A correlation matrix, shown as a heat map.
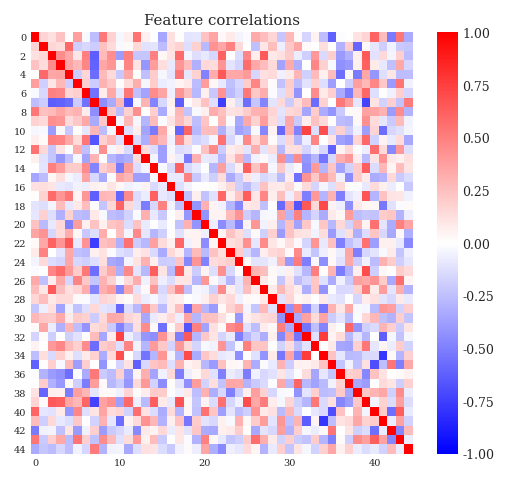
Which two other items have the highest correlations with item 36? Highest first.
7, 13
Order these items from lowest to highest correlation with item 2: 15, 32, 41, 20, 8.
32, 20, 15, 41, 8
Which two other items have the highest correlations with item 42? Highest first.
35, 29
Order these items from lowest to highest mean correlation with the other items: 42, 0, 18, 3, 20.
42, 18, 20, 0, 3
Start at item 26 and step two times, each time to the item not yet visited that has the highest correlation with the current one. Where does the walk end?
40
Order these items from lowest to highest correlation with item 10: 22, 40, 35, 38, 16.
22, 35, 38, 16, 40
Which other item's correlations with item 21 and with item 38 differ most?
1
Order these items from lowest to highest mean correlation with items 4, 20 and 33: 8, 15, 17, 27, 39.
15, 27, 8, 17, 39
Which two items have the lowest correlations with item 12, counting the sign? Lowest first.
35, 42
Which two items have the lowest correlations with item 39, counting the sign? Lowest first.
7, 36
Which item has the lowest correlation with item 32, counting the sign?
41
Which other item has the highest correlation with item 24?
31
